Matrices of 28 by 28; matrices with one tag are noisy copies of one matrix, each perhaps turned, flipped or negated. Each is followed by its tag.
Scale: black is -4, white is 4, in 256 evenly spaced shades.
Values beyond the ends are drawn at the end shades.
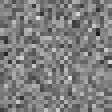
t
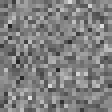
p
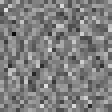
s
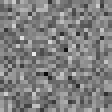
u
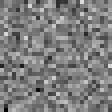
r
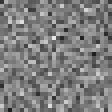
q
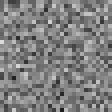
t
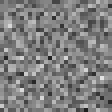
q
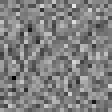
s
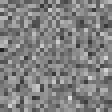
t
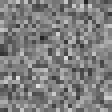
r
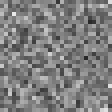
q
